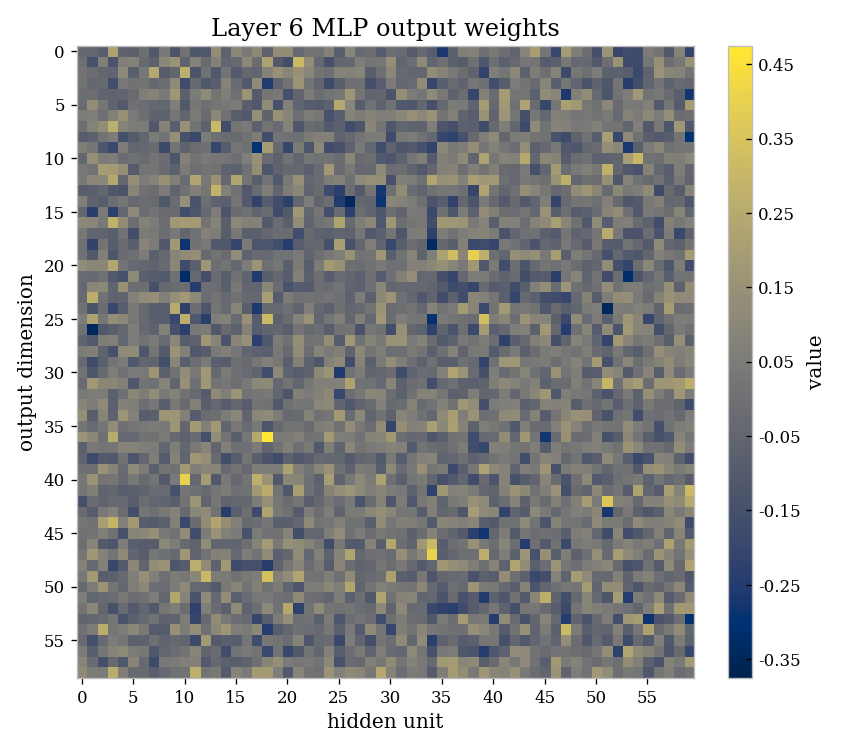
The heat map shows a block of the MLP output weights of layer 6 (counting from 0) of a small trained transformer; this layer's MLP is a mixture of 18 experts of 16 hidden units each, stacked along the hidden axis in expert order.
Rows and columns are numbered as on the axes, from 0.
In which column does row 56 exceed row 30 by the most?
53
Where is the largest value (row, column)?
36, 18
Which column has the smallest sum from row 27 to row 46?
39
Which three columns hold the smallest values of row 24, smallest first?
51, 17, 10
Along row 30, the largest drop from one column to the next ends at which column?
25
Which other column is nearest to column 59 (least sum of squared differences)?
57
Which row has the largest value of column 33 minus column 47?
46
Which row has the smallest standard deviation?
37
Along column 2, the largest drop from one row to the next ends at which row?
55
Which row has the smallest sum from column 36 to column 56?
21
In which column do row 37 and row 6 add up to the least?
38
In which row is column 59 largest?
41
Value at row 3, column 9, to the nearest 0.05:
0.1
